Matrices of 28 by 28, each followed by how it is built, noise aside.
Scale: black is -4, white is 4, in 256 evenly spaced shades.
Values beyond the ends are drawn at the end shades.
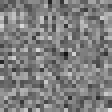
blocks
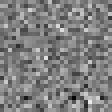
low rank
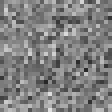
blocks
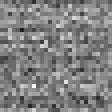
blocks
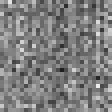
blocks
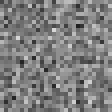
blocks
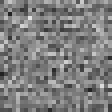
blocks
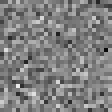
noise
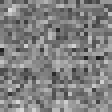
blocks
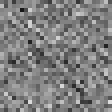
Toeplitz
